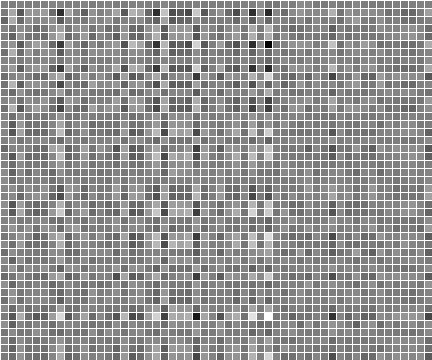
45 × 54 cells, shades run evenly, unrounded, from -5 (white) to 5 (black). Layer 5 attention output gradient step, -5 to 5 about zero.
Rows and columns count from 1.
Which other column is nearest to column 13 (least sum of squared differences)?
40
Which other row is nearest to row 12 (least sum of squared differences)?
43
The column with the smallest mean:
34
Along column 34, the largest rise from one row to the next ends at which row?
6
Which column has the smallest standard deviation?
27
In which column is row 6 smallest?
25
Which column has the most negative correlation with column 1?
45
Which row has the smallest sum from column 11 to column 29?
31
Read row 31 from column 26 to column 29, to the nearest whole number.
-1 0 0 0
